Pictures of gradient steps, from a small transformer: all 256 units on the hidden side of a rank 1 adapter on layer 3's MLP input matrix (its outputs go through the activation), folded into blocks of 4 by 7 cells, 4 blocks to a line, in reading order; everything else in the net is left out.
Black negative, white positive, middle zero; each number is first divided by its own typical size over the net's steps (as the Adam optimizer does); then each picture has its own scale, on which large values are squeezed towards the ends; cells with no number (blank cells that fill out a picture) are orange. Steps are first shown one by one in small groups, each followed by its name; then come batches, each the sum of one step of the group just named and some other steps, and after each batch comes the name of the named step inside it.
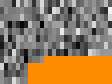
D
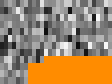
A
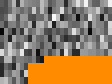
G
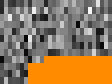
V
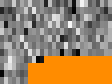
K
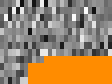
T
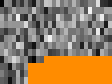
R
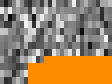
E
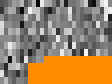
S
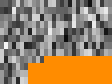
T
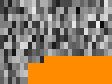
S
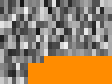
S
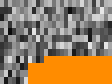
A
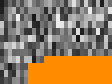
R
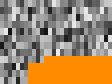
A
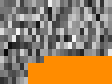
T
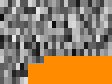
T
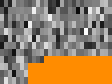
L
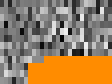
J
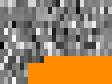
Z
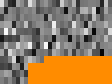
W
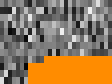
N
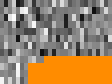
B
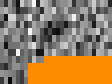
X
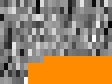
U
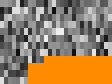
N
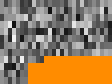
Z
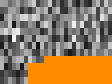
Z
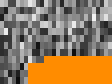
W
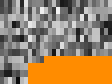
L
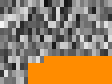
B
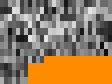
N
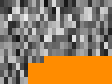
N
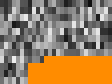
L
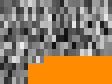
X
